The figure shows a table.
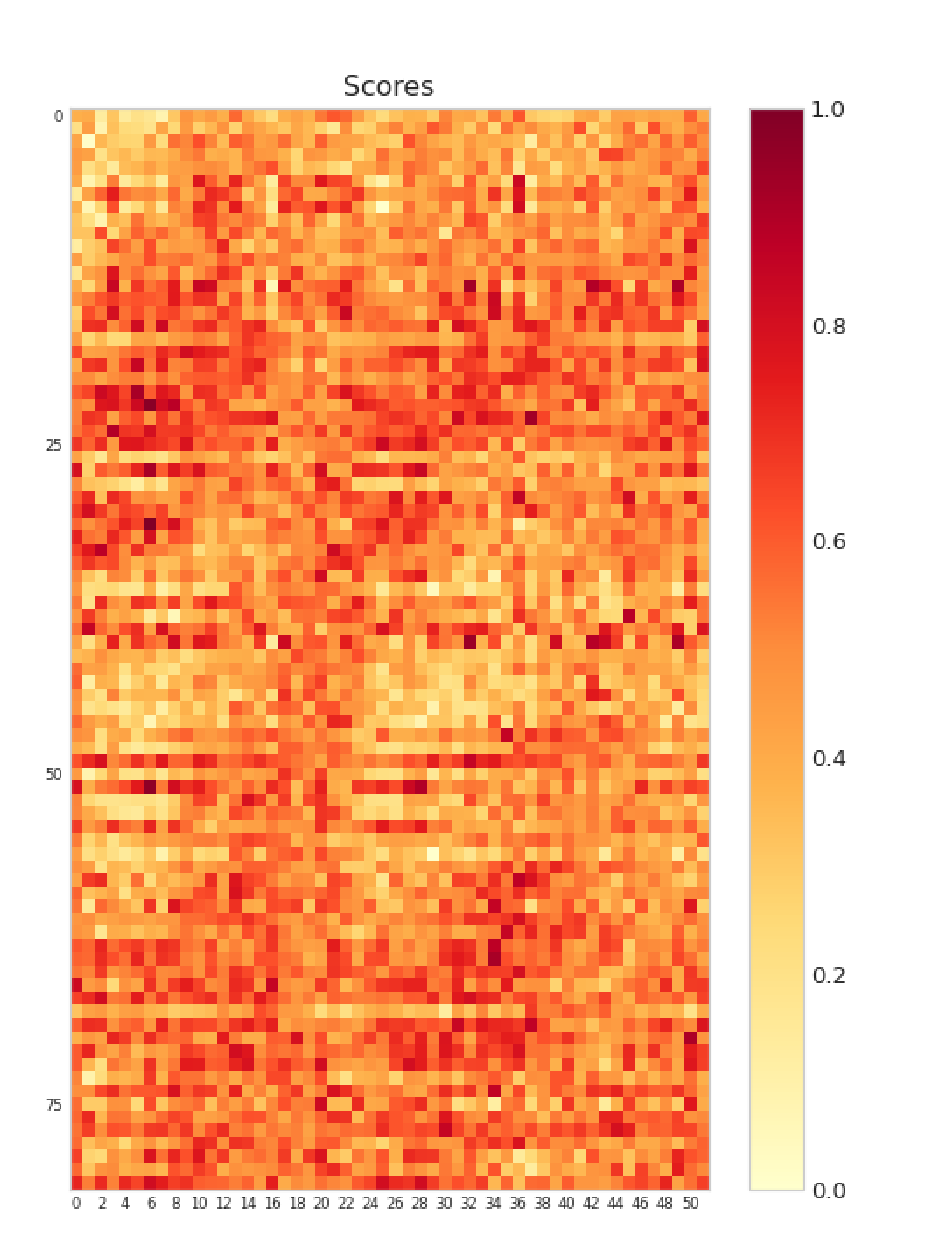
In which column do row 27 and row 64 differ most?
34
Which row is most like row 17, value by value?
55
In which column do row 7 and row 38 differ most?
1
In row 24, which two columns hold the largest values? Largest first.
3, 6
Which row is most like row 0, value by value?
26
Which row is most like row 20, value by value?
61
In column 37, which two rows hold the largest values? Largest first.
23, 69
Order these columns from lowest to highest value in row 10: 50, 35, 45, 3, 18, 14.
14, 35, 45, 18, 3, 50
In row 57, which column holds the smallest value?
2
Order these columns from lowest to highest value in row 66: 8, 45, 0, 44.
44, 45, 8, 0
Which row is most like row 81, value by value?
25
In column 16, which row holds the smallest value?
13
